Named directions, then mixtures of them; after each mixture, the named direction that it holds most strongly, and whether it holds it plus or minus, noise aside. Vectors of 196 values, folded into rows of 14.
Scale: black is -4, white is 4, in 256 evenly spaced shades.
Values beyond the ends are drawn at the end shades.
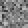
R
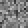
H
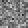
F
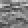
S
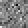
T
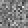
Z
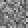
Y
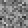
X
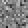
F, minus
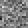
X, plus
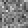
R, minus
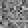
R, plus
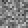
F, plus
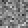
F, plus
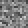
X, minus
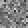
Y, plus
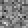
X, plus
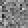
R, plus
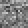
S, plus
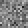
Z, minus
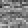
S, minus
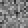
H, plus
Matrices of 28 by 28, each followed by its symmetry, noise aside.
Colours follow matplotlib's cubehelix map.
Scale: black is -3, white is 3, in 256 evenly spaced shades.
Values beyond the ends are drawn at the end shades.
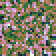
no symmetry.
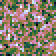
no symmetry.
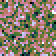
symmetric.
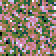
antisymmetric.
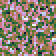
antisymmetric.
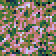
same after a half turn.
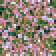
same after a half turn.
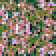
mirrored top to bottom.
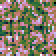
mirrored top to bottom.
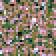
antisymmetric.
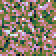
antisymmetric.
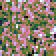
antisymmetric.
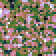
antisymmetric.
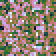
mirrored top to bottom.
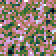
symmetric.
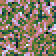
symmetric.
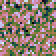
no symmetry.
